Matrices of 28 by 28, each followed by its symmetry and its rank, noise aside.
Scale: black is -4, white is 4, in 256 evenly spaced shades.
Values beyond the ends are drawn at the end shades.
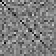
symmetric, rank six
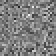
no symmetry, rank eight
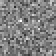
no symmetry, rank eight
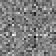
antisymmetric, rank six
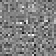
no symmetry, rank six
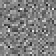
no symmetry, rank seven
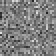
antisymmetric, rank six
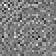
symmetric, rank six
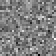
antisymmetric, rank eight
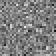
no symmetry, rank eight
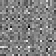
no symmetry, rank six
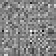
symmetric, rank six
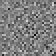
symmetric, rank eight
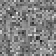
symmetric, rank eight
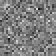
symmetric, rank seven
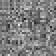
antisymmetric, rank eight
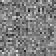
antisymmetric, rank eight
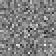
symmetric, rank seven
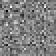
antisymmetric, rank six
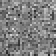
antisymmetric, rank eight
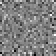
antisymmetric, rank six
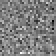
antisymmetric, rank eight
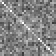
symmetric, rank eight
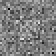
symmetric, rank seven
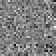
no symmetry, rank six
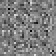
symmetric, rank six
